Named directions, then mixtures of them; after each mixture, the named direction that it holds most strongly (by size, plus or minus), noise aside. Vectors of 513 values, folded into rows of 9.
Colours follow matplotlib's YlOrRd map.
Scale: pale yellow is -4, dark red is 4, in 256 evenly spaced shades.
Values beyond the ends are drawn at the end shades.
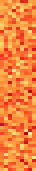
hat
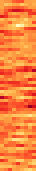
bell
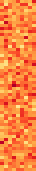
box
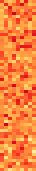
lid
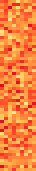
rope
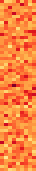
lid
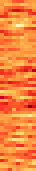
bell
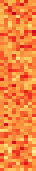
lid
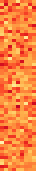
box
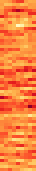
bell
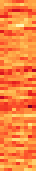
bell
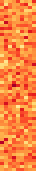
box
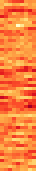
bell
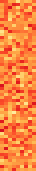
rope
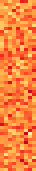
hat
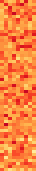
lid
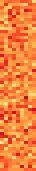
box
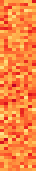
box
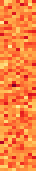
box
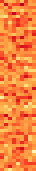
lid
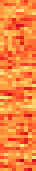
bell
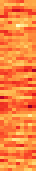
bell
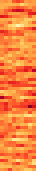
bell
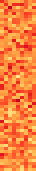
rope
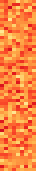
rope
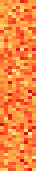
hat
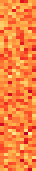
hat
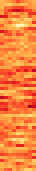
bell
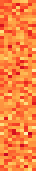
hat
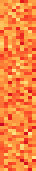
hat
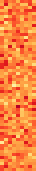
box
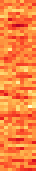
bell
